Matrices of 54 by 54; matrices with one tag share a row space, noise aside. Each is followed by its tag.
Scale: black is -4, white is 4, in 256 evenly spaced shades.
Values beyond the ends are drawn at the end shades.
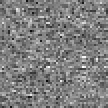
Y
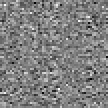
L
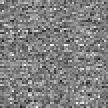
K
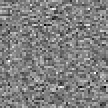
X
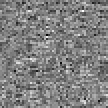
Y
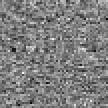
Y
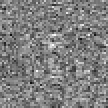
X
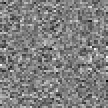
L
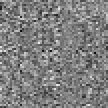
L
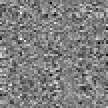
L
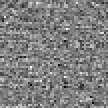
K
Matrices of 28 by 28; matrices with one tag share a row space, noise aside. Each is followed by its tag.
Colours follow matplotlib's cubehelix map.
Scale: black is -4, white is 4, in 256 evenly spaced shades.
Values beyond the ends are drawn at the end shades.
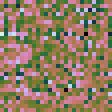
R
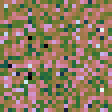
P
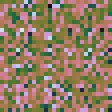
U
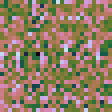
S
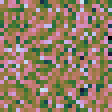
R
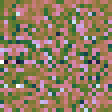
R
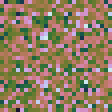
R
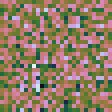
S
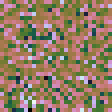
U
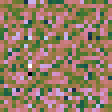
P
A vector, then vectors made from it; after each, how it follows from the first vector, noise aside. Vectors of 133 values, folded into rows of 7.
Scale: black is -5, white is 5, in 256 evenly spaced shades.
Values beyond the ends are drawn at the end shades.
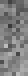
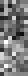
wrapped around, negated, scaled up.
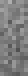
reversed, shrunk.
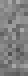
reversed, shrunk.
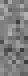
wrapped around, partly zeroed.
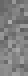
reversed, negated, shrunk.
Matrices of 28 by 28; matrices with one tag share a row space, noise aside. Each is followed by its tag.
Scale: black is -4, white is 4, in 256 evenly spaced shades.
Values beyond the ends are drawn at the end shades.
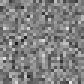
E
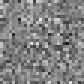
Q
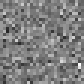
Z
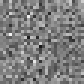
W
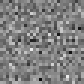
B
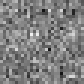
B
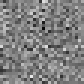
Q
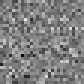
E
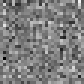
Z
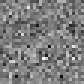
B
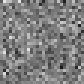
Z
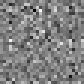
W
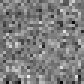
Z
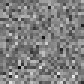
B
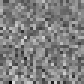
E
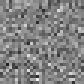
B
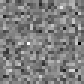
Z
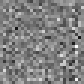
Z
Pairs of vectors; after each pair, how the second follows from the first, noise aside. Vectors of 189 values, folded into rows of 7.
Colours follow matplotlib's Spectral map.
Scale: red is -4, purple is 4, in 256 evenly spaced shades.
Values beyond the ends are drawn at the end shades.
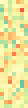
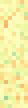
reversed, negated, shrunk.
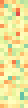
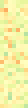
reversed, negated, shrunk.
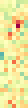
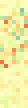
wrapped around, partly zeroed.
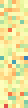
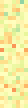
reversed, negated, shrunk.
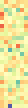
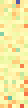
reversed, partly zeroed.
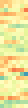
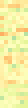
reversed, negated, shrunk.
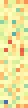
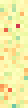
wrapped around, partly zeroed.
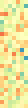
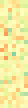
reversed, negated, shrunk.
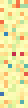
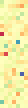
reversed, partly zeroed.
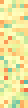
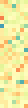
reversed, partly zeroed.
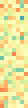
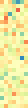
wrapped around, partly zeroed.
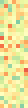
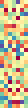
wrapped around, scaled up.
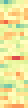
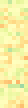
reversed, negated, shrunk.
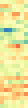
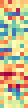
wrapped around, negated, scaled up.
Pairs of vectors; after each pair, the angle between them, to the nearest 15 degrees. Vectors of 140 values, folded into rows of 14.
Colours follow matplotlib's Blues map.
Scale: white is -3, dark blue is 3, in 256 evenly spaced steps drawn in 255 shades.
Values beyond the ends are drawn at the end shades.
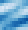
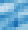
30 degrees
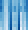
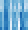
150 degrees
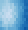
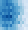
165 degrees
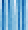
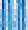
15 degrees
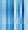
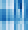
135 degrees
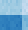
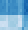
165 degrees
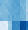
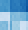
105 degrees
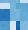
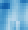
105 degrees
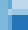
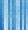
90 degrees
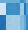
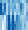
135 degrees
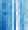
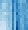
165 degrees
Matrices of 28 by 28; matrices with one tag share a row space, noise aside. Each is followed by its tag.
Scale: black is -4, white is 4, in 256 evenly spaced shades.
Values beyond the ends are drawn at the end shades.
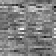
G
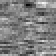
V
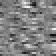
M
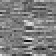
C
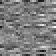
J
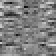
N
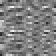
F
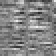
G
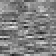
V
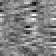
M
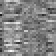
N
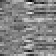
C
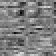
G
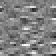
M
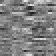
C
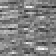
V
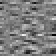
M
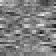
J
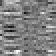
N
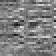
G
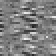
M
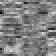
N
